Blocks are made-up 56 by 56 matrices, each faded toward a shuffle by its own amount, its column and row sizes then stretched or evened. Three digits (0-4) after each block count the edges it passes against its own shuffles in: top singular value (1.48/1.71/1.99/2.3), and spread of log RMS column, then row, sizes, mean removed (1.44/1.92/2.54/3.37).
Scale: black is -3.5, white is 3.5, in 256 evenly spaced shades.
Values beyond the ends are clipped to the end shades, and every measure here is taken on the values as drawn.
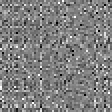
4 2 0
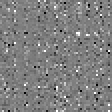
1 3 1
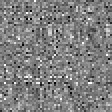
3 1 1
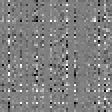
2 4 2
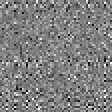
4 2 2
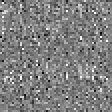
1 2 1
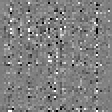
1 3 2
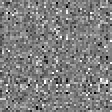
3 2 1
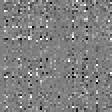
1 3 2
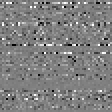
2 0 4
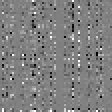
2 4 2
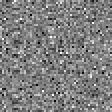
3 0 0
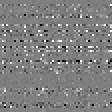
2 1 4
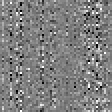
0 4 0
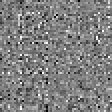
2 2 2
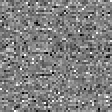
2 0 0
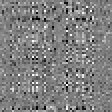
4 3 2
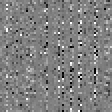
1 4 1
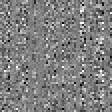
0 4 0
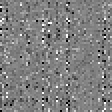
0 3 1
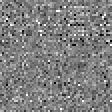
2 1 2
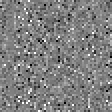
1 2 0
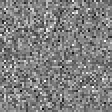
1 0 1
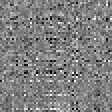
3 2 3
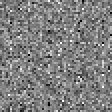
0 2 0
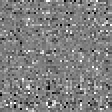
1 1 3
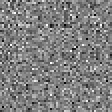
2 1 0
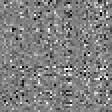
2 3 2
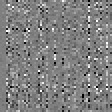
3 4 1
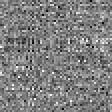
3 0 1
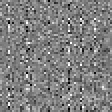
3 3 0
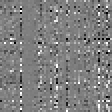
1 4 2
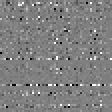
2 1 3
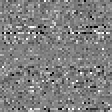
2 0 3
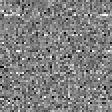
0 0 2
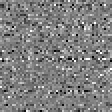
1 0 3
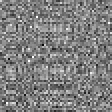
4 0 1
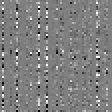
3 4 1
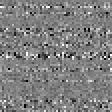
0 0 4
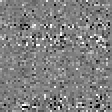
0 2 3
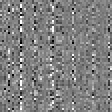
4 4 0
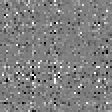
0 2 2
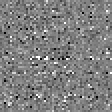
1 1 2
